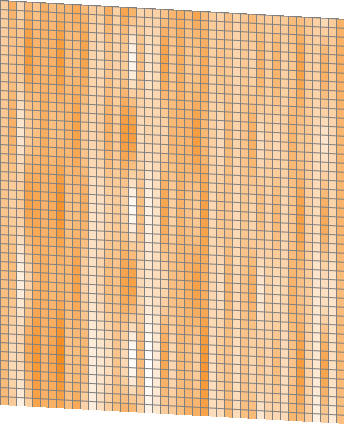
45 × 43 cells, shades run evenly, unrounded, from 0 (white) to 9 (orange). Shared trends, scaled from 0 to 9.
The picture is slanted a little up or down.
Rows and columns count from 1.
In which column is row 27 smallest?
19
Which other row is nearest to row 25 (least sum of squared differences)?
21
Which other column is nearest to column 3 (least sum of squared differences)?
42
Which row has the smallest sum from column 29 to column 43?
45
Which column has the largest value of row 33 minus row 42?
17
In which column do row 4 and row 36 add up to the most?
8
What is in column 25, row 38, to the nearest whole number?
4
